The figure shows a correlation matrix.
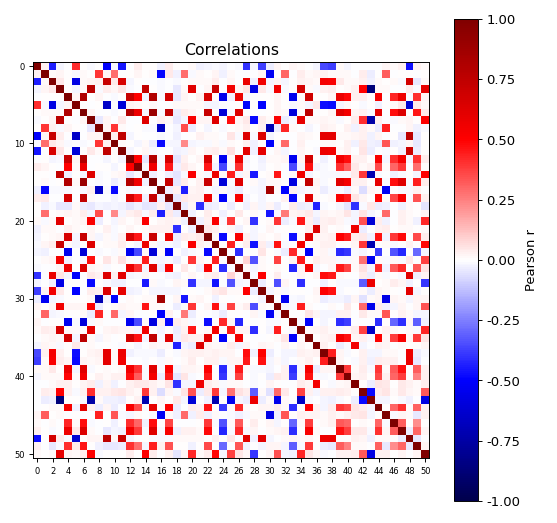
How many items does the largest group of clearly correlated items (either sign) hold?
17
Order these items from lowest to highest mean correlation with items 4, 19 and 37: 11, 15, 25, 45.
25, 45, 11, 15
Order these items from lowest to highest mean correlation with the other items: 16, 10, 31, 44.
16, 10, 31, 44
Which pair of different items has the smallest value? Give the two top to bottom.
3, 43
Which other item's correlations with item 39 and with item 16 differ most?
30
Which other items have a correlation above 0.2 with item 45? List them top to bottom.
1, 8, 10, 19, 32
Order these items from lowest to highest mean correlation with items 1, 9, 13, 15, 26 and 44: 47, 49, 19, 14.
14, 19, 49, 47
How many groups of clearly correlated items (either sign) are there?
5
